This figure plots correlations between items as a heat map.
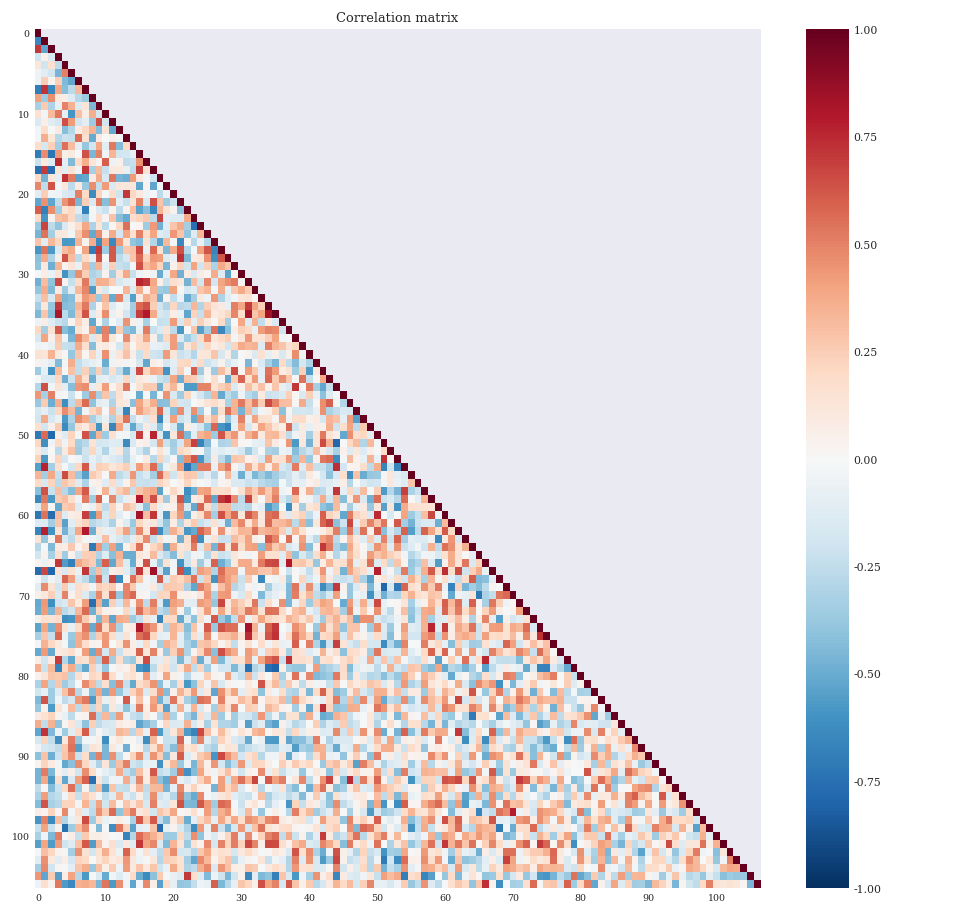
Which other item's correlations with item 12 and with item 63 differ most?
23
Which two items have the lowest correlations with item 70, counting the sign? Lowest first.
65, 49
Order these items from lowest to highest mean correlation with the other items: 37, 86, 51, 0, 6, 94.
0, 86, 51, 37, 94, 6
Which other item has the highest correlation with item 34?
35
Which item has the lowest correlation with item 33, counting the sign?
68
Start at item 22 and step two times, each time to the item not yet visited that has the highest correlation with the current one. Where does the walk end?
79
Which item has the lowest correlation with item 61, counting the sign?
69
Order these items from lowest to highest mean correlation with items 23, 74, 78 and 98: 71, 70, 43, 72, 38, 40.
40, 70, 71, 38, 43, 72
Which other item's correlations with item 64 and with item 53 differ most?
27
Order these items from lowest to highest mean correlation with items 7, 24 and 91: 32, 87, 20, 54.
20, 32, 54, 87
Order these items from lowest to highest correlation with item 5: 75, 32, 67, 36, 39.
75, 39, 32, 36, 67
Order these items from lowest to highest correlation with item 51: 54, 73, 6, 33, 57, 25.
54, 57, 25, 6, 73, 33
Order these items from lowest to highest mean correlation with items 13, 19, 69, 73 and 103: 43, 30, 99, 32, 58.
43, 58, 32, 30, 99
